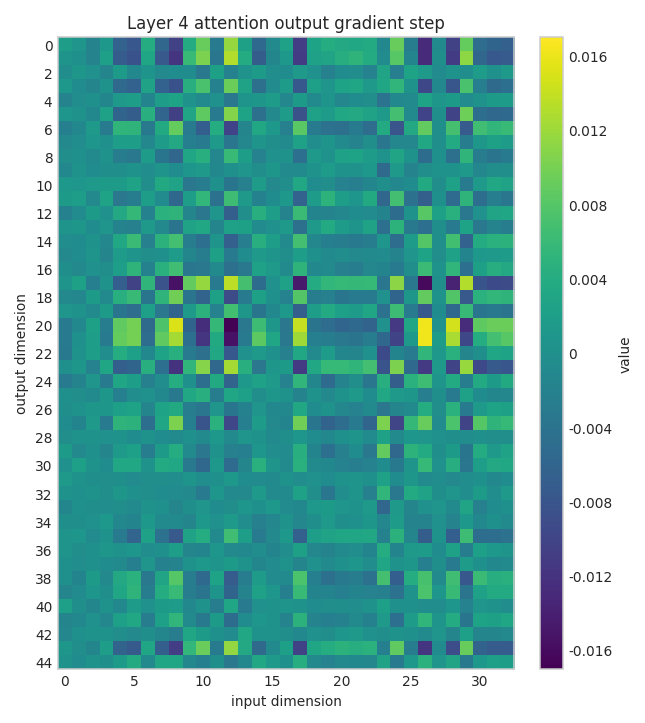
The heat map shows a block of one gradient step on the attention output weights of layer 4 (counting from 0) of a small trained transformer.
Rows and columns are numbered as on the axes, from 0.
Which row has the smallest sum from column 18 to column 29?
20
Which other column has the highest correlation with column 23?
25
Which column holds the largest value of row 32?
23
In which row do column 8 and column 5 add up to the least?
17
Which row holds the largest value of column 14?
21
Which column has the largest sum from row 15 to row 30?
26
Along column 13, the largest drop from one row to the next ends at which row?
18
